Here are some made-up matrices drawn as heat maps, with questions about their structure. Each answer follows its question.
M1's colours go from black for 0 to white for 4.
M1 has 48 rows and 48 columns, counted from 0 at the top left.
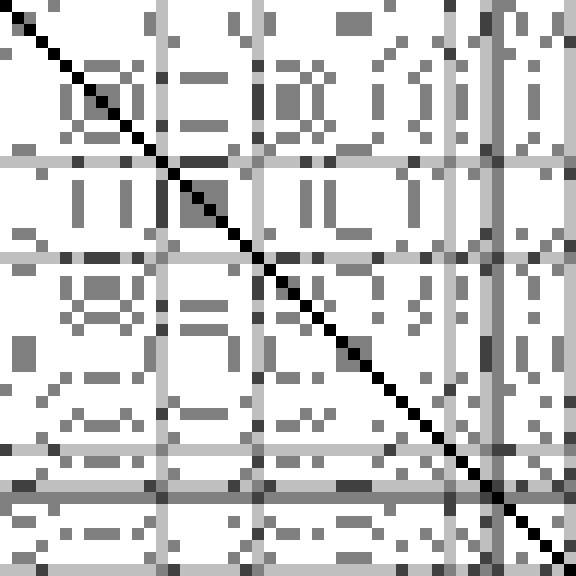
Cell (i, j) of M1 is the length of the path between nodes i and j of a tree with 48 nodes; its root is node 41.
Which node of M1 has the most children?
21
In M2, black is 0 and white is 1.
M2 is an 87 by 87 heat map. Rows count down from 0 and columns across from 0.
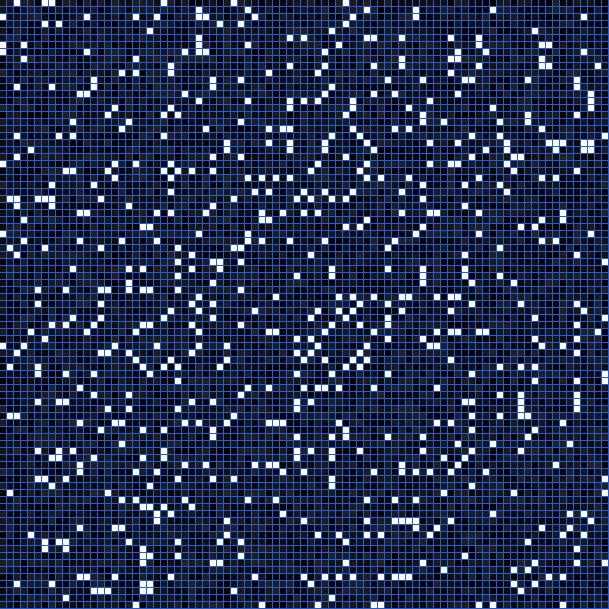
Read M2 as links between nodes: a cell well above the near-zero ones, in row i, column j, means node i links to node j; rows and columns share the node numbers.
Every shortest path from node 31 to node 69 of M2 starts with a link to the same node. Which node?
node 38
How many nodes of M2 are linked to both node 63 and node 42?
1
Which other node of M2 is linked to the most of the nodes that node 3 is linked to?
node 77
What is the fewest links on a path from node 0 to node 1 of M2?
3
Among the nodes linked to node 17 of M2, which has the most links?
node 60
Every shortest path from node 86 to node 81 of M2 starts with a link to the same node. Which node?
node 70
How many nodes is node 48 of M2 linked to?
7
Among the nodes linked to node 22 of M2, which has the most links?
node 30
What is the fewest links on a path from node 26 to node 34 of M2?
3
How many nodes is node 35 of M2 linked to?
8
